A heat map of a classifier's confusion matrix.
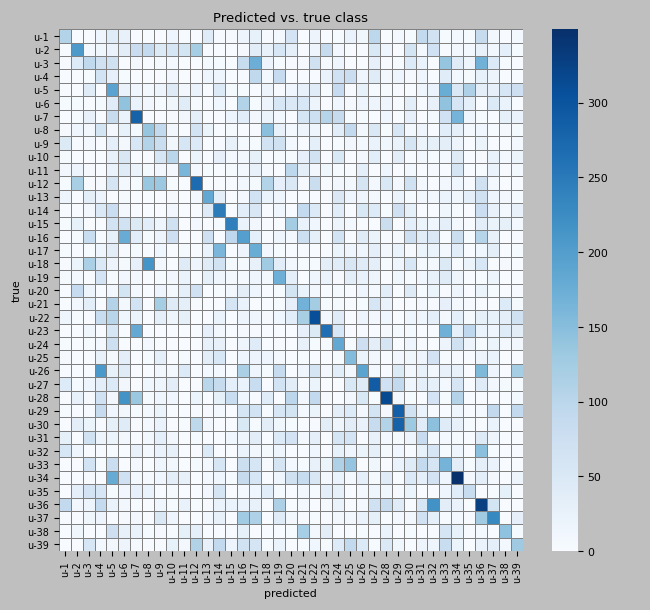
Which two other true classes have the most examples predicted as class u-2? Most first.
u-12, u-20
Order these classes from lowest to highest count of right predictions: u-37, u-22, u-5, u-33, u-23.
u-33, u-5, u-37, u-23, u-22
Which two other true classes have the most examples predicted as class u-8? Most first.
u-18, u-12
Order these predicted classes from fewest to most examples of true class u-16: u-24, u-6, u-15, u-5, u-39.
u-39, u-5, u-24, u-15, u-6
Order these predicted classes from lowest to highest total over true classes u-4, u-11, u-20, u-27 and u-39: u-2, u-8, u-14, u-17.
u-8, u-2, u-14, u-17
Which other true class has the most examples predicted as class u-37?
u-29
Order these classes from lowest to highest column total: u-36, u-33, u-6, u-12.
u-12, u-6, u-33, u-36
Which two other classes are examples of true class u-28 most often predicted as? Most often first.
u-6, u-7
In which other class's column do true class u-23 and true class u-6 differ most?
u-7
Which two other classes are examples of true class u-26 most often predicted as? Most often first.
u-4, u-36
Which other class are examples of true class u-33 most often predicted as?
u-25
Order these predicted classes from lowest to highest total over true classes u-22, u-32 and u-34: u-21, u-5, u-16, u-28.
u-28, u-16, u-21, u-5
